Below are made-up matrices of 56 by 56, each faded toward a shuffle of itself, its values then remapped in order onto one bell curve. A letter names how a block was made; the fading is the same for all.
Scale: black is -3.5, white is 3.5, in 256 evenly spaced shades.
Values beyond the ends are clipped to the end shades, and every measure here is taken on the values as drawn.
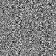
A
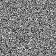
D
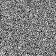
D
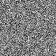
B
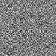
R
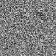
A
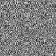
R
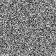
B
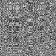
R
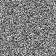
B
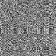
R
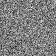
B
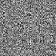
A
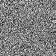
D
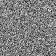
B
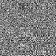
R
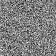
B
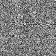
D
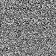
D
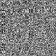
A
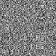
R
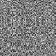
R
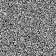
B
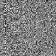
A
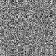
R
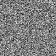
B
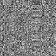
R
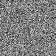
B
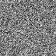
D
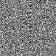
A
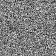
B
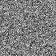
B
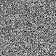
D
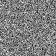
B
